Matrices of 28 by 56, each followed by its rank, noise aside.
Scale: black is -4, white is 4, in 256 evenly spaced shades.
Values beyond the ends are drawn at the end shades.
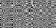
three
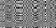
two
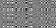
one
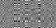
one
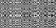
two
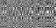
two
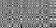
one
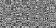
four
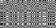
one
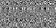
four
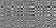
one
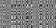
two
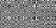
two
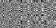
three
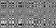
two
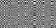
one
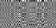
two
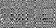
three
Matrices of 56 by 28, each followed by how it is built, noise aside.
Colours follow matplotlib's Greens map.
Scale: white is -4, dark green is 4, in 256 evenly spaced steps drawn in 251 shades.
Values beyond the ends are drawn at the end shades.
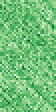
Toeplitz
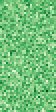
noise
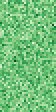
noise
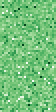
sparse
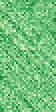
Toeplitz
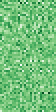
low rank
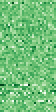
uneven rows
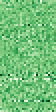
uneven rows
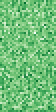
repeating columns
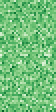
repeating columns
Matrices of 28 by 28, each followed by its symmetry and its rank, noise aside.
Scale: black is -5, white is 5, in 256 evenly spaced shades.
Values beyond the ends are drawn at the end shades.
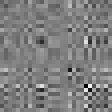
symmetric, rank two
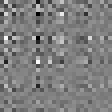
no symmetry, rank two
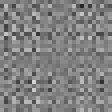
no symmetry, rank two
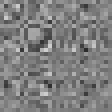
symmetric, rank three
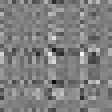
antisymmetric, rank two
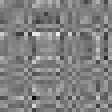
no symmetry, rank two
